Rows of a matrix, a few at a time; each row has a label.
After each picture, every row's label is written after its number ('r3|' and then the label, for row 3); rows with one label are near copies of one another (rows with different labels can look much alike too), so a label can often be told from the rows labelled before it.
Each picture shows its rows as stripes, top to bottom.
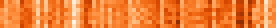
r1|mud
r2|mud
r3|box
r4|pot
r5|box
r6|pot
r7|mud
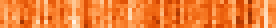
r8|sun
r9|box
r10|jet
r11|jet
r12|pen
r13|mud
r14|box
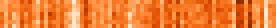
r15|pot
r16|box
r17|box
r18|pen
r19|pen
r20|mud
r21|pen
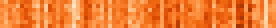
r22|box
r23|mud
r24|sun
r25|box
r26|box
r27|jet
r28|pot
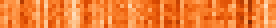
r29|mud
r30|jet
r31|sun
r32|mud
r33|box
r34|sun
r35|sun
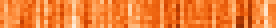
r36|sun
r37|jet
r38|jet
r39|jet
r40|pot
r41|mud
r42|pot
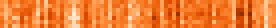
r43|sun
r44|jet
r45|pot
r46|pot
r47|pen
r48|mud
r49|pen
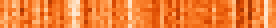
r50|pen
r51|pen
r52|mud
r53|pen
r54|jet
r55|box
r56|pen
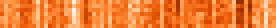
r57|pot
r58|jet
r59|pot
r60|mud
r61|box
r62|box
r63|sun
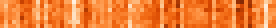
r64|pot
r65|jet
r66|box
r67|mud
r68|mud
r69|pen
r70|jet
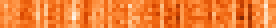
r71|box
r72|jet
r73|sun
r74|mud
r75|pot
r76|jet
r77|sun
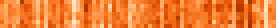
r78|mud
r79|box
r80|box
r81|jet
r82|jet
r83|mud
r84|sun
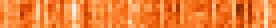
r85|jet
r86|pot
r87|pot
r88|mud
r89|mud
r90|jet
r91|box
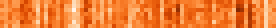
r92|box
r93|mud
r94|pot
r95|sun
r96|sun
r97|mud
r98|pen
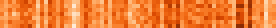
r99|sun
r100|pot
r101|sun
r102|pen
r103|box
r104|sun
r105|pot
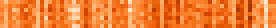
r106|jet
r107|sun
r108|pen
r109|box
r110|sun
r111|jet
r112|box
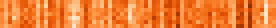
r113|sun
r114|sun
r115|pen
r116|jet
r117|pen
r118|sun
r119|pot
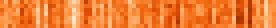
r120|pen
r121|sun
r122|mud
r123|mud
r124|pot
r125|pot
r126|sun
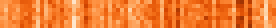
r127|pot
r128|box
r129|jet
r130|jet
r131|box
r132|pot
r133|pot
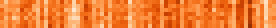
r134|jet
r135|box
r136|mud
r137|sun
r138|pen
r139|sun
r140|sun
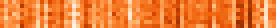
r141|pen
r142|mud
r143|jet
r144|pen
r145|jet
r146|pot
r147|mud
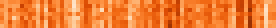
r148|pot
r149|mud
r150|sun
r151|jet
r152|pen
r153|sun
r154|sun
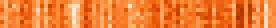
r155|box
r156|pen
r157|mud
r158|pot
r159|box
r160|mud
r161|box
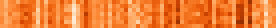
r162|jet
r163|pot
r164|pot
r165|box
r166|pot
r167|pot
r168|box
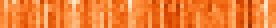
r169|pen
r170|jet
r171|jet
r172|sun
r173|sun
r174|sun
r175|sun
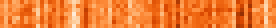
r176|pen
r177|jet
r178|box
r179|pot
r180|pen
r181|pen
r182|pot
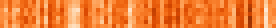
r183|sun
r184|sun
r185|pen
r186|pen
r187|sun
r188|sun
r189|pen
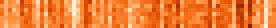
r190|mud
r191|pot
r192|pen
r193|mud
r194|box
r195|box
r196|jet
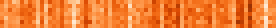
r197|pen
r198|jet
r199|sun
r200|pot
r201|jet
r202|mud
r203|jet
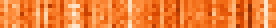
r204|jet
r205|pen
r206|jet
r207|mud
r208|sun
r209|jet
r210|pen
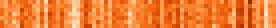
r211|sun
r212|box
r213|mud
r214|pen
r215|sun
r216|pen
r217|mud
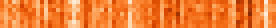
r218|pen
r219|mud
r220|sun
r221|jet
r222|jet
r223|pen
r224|pen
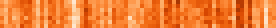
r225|pot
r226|pot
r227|box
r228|box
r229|pen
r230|box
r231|mud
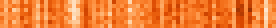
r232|pen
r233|pot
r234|pen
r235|box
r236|mud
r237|pen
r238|box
